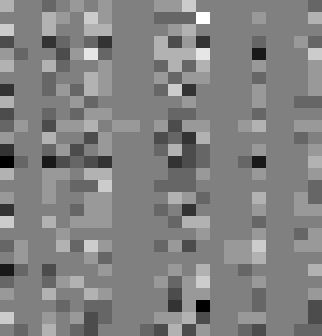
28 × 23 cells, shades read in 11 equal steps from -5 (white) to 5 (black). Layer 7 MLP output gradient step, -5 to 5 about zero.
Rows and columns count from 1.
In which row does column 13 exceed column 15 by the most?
2
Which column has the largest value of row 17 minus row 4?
12
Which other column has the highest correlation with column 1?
4
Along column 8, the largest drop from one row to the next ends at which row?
15
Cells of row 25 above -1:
16
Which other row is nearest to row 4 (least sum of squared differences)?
26
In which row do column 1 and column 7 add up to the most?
14
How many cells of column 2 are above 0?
4
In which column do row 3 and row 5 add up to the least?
7
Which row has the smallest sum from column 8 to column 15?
5
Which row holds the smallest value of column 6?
24
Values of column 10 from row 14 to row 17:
0 0 0 0
